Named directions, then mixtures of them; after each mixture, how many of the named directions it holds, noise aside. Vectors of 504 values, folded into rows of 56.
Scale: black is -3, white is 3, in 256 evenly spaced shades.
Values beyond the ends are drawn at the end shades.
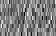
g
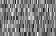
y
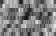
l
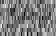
three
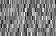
one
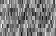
two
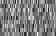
one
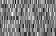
one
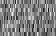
one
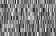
one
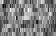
two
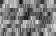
one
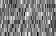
three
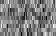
two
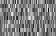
one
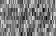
three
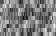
two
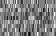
two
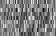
three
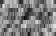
one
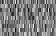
one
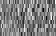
two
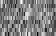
three
